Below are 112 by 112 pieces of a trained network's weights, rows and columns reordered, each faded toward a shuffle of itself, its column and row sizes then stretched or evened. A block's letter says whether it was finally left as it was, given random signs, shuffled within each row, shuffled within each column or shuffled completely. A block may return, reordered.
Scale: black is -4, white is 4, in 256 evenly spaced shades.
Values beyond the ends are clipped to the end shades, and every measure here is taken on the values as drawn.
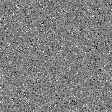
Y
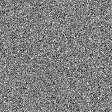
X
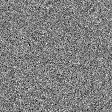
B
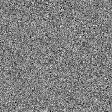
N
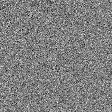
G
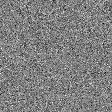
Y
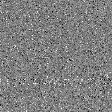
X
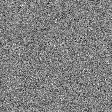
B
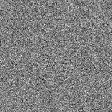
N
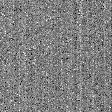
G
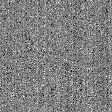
N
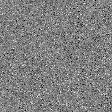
X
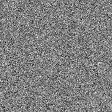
B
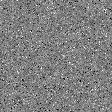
Y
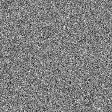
G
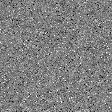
B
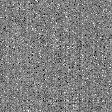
N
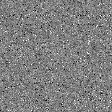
X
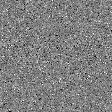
B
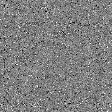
X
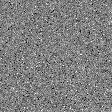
Y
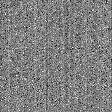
N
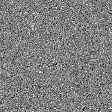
N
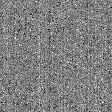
N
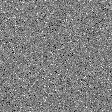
Y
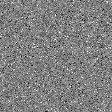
X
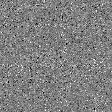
X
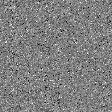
G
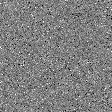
Y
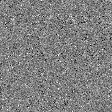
X
